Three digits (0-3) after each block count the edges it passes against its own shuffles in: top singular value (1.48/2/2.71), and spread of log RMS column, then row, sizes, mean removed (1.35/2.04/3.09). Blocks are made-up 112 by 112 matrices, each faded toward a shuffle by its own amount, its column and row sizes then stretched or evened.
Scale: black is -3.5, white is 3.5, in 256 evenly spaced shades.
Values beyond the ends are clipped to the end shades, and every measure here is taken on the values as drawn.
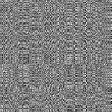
3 3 1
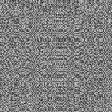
3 1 0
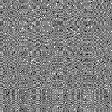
3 0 0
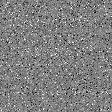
0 0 1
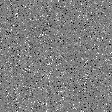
0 1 0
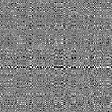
3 2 3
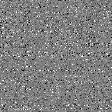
0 1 2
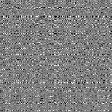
3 1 3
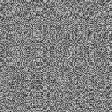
3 1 0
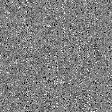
0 2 1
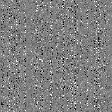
1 3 0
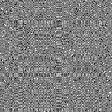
3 1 0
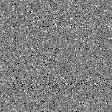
1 1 2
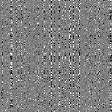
3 3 1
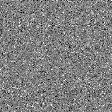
1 0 1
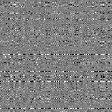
3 1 3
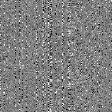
2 3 0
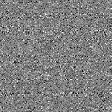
2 0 2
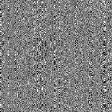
2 3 0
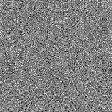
2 0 0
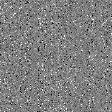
0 2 0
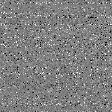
0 1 2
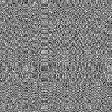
3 1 0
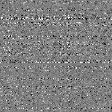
1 1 3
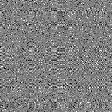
3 0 2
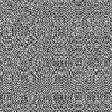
3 1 0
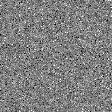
1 1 0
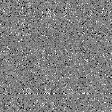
1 1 2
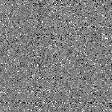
1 2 2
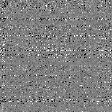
0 2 3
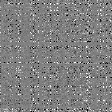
0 3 3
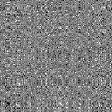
3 2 1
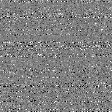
1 0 3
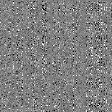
1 3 2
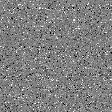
1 0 2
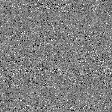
0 0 2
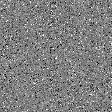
0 1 0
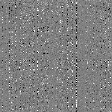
1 3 1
